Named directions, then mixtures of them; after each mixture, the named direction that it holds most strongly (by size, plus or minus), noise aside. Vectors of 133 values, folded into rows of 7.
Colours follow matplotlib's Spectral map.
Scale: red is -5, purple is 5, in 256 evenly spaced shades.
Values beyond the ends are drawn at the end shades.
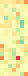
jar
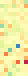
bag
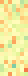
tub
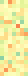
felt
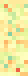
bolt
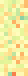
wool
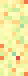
jar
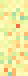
wool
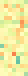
jar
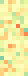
felt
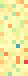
bag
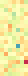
bag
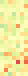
bag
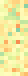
bolt
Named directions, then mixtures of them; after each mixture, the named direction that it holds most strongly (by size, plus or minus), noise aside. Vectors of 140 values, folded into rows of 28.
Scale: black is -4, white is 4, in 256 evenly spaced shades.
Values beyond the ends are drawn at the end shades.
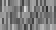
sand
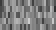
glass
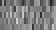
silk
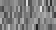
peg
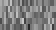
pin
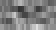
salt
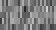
sand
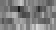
salt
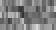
salt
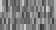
glass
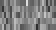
peg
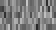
peg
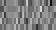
peg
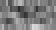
salt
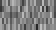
sand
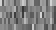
silk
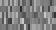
pin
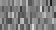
peg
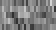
salt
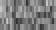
glass
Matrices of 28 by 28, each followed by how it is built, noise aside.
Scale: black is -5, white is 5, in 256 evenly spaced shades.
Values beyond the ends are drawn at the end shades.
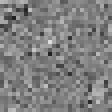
block diagonal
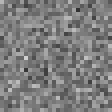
noise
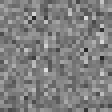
uneven columns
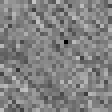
Toeplitz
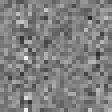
uneven columns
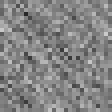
Toeplitz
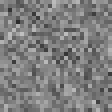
Toeplitz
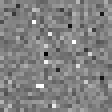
sparse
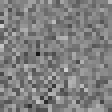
lower triangular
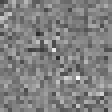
block diagonal
